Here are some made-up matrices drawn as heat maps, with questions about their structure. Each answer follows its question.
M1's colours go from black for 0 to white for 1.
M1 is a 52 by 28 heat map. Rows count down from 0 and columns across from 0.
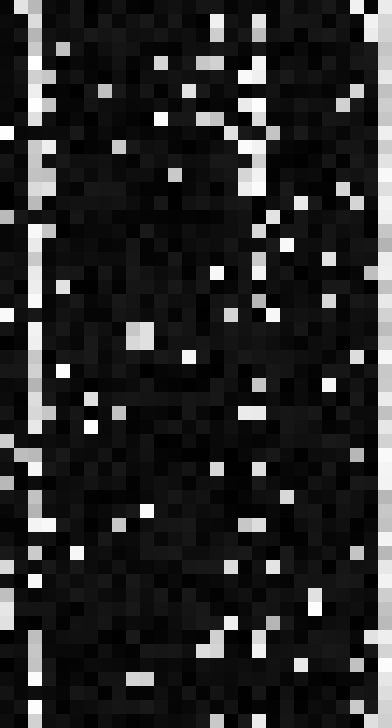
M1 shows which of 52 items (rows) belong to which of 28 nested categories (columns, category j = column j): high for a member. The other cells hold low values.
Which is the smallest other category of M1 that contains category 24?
17
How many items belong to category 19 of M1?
5
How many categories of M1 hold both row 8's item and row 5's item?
3
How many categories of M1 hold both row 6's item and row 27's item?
2
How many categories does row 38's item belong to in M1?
1
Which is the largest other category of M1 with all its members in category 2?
18
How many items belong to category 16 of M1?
4
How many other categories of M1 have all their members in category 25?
5
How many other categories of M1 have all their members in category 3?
4
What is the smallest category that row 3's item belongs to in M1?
4
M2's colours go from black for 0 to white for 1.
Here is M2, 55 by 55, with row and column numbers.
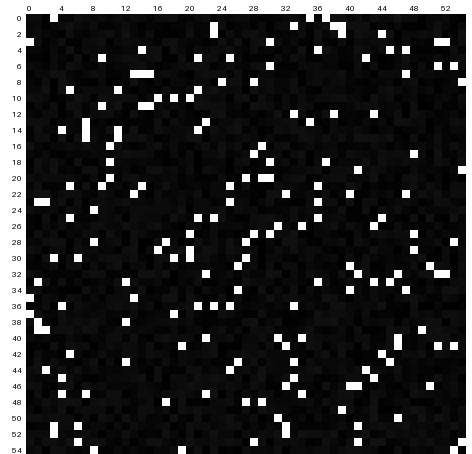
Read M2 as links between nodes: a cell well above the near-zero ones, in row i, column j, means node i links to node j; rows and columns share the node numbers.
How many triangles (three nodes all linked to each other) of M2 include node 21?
3
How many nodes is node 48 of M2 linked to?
3
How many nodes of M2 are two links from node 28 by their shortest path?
7
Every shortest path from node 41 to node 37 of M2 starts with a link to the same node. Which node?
node 51
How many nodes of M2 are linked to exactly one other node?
2
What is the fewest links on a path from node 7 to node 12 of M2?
5
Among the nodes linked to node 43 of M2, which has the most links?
node 33
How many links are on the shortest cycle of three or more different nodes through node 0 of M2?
5
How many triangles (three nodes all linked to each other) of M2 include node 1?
0
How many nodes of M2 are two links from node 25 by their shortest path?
7
